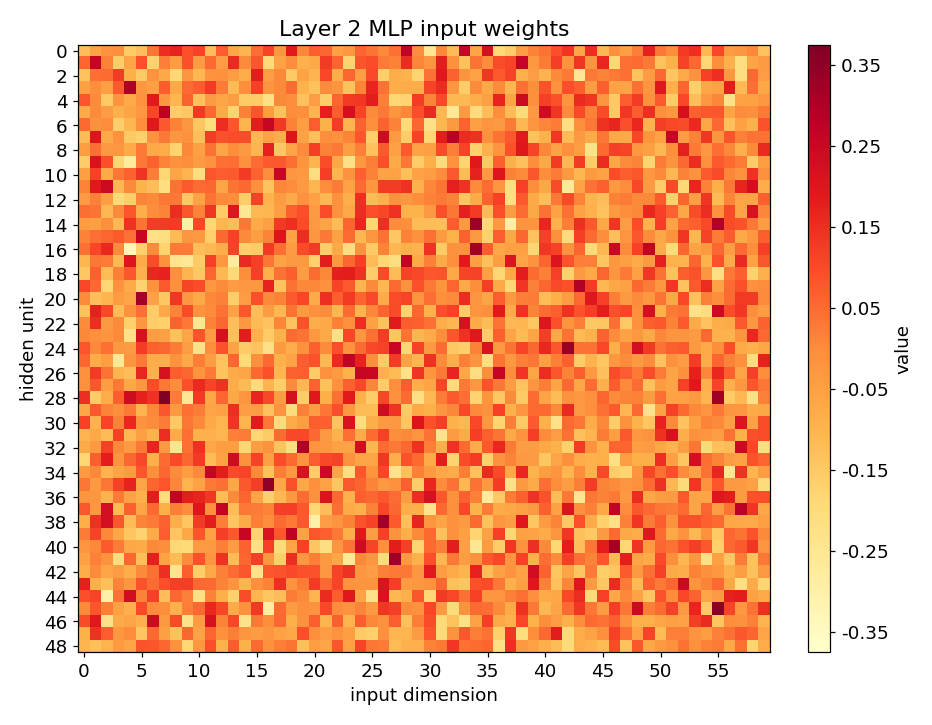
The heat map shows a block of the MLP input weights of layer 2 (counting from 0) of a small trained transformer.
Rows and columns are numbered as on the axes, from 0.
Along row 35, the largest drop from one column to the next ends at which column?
17
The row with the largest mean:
45
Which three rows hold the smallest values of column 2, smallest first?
44, 46, 19
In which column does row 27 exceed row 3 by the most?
53
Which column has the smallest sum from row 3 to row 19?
37
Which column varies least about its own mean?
47
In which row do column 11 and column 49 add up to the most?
34
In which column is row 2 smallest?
43
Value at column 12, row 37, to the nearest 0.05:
0.25
